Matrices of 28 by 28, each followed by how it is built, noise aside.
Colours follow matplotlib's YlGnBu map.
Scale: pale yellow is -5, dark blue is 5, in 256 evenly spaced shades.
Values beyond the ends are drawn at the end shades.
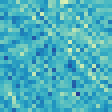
Toeplitz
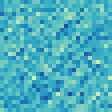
Hankel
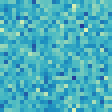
noise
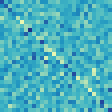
diagonal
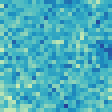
smooth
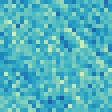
Toeplitz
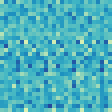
repeating columns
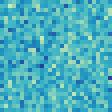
noise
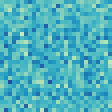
repeating columns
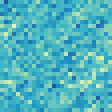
Hankel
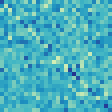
diagonal
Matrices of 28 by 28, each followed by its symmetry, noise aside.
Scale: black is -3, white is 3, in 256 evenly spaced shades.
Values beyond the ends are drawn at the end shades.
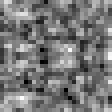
mirrored top to bottom.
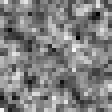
symmetric across the other diagonal.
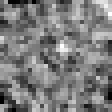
symmetric across the other diagonal.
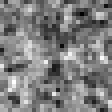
antisymmetric.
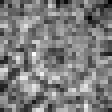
symmetric across the other diagonal.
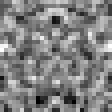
mirrored left to right.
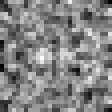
mirrored top to bottom.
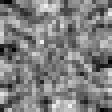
same after a half turn.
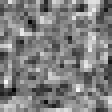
antisymmetric.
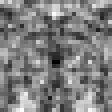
mirrored left to right.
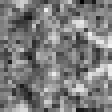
mirrored top to bottom.
